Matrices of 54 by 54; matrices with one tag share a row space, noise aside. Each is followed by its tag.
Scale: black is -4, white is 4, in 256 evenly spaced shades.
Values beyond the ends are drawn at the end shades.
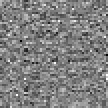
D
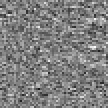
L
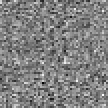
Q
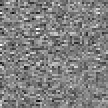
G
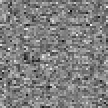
D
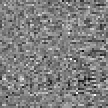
L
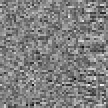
L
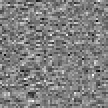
G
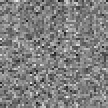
Q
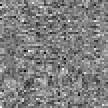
G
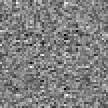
Q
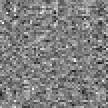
D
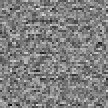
D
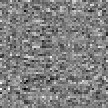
D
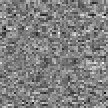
L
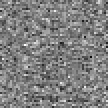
D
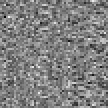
L
